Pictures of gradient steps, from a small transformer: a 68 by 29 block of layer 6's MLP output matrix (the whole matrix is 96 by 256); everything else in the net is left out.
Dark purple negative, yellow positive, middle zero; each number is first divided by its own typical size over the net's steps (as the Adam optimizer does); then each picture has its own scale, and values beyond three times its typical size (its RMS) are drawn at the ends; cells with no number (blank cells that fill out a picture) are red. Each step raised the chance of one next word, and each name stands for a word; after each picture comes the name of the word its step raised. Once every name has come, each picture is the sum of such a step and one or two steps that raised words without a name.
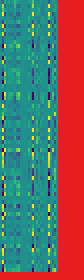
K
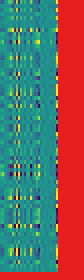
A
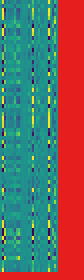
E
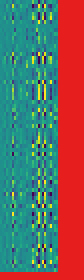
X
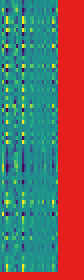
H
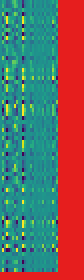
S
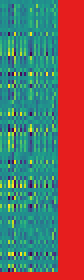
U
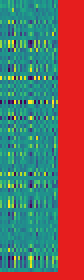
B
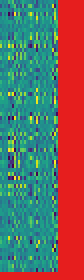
K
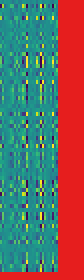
X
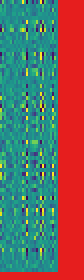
A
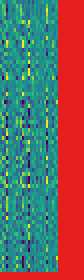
B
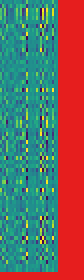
E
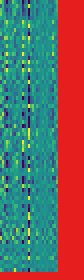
E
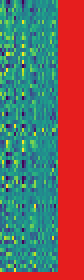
U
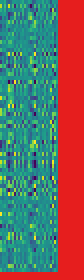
X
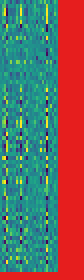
E
